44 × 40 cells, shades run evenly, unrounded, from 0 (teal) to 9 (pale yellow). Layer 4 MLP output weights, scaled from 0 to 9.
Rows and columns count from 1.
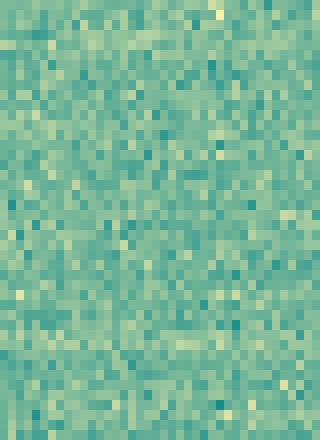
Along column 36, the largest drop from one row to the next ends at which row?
40
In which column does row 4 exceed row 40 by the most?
19
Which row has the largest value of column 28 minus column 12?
2
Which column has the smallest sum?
21
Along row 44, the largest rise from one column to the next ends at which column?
7
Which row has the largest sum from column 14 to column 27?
35
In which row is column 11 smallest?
8
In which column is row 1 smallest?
34
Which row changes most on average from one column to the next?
12
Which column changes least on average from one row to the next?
9
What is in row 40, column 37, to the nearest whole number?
6
